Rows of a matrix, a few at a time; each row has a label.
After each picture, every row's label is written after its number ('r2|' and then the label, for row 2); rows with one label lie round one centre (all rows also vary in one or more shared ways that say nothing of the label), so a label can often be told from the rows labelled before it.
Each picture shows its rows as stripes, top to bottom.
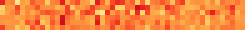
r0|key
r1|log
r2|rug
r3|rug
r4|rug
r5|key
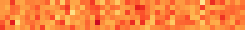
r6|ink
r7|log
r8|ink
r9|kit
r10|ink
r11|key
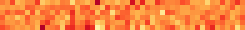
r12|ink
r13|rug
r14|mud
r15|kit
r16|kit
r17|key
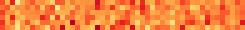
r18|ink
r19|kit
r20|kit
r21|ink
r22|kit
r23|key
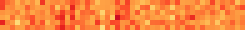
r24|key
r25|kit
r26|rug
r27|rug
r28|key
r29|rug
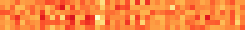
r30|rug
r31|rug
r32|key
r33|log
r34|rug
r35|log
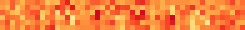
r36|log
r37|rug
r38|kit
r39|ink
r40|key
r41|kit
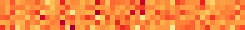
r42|log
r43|log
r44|ink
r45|key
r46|rug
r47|kit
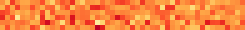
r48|log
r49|mud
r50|key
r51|key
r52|kit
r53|mud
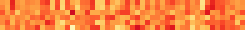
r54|ink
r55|ink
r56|kit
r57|key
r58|kit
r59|ink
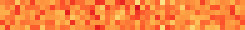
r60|mud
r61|rug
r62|log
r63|ink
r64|kit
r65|mud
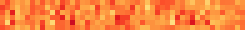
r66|key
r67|key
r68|ink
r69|rug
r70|log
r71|key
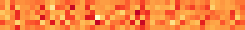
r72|log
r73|log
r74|log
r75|log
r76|kit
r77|log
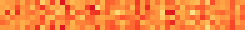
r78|rug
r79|log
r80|mud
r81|log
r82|key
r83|rug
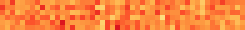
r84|ink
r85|key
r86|ink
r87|mud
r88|rug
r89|rug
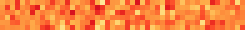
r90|rug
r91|mud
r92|mud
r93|log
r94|ink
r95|kit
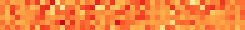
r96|kit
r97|ink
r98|log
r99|log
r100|rug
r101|mud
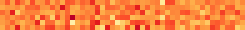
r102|mud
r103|rug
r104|ink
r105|mud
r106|ink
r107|rug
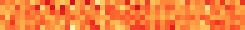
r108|kit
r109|rug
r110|rug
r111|log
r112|ink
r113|ink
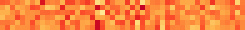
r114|key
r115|log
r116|rug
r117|log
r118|mud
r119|mud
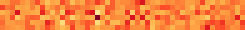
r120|log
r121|key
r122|log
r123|ink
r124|kit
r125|kit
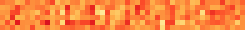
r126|kit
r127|log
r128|ink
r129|ink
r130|mud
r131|mud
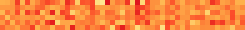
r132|rug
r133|log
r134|rug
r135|log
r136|kit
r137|mud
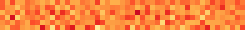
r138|ink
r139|kit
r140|rug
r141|ink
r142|mud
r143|log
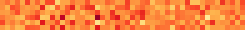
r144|kit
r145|log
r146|log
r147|rug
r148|key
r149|rug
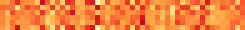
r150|log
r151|kit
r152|log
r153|log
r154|log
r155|log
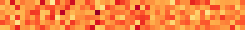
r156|log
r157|rug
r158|rug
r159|kit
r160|kit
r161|log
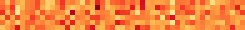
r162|log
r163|ink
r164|kit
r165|mud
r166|rug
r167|log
